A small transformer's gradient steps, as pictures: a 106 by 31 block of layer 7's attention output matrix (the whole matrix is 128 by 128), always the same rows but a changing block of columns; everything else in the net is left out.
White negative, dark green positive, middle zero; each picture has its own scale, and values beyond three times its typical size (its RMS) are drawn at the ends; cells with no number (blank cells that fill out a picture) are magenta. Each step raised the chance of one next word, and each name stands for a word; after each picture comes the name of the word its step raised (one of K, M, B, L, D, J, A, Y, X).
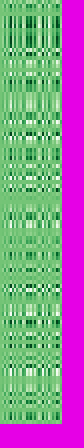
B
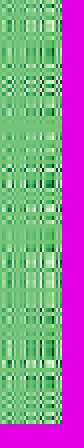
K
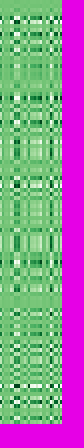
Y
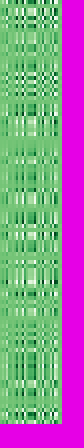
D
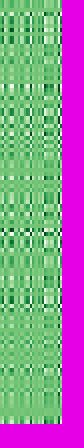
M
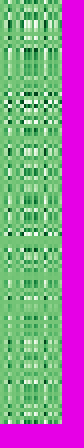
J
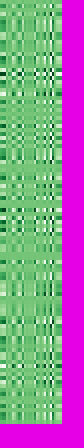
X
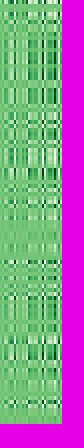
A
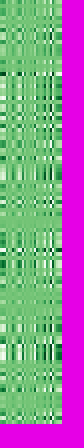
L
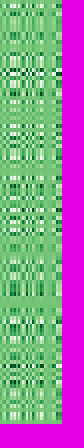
X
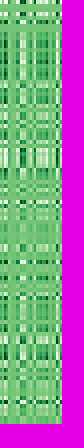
A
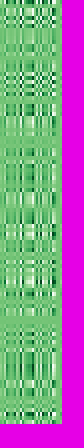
D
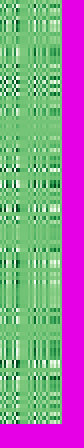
K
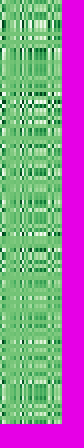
J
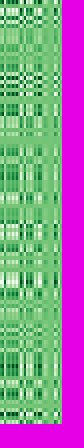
D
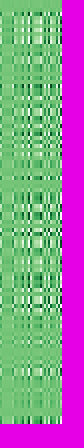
M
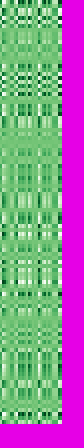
D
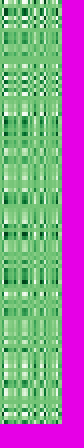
D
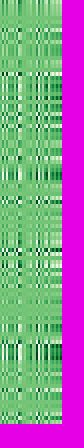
L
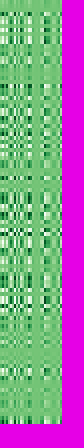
M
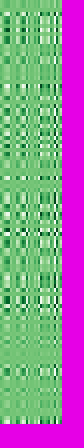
M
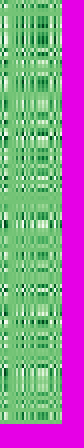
B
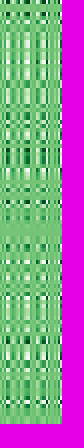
A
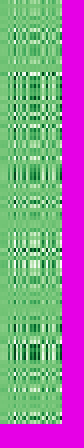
L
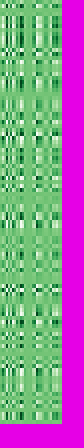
B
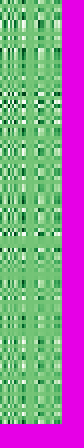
J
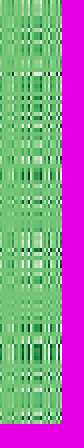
L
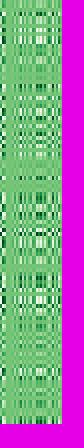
M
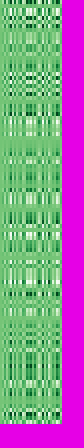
D
